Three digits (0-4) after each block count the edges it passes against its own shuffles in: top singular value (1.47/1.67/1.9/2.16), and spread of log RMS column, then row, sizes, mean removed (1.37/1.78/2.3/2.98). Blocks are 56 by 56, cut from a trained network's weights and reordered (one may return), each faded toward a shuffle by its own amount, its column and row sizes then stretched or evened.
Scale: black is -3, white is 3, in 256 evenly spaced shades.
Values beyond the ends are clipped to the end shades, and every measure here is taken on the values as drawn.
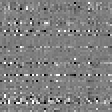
4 2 4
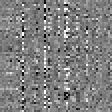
3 4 2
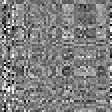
4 3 2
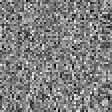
2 1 0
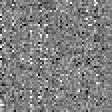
0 3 1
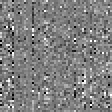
0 4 1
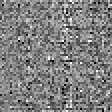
0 3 0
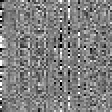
4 4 0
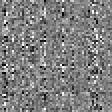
2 4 1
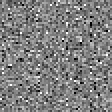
2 2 0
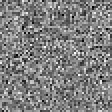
2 0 1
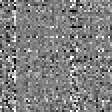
0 4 3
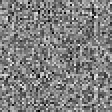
2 0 1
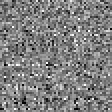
0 1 3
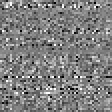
0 2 4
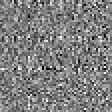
2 2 2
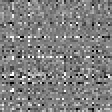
2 3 4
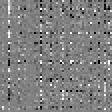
2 4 3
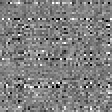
4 1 4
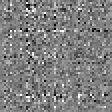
0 3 3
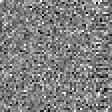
2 1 1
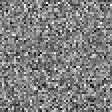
2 0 2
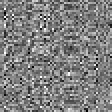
4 3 0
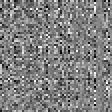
4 4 2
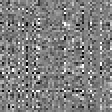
4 4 3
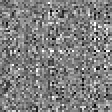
1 3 2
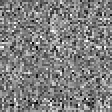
1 1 2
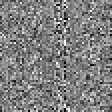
2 3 0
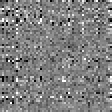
4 3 3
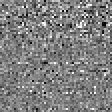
1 1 3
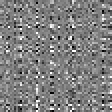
4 4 3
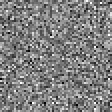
0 1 1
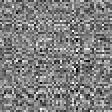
4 1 3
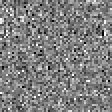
1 0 0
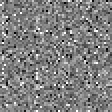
2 2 1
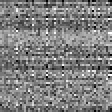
4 3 0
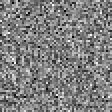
0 0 0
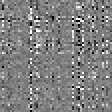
3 4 3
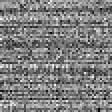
4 1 0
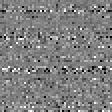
0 0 4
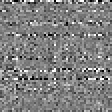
3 1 4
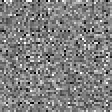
3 1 2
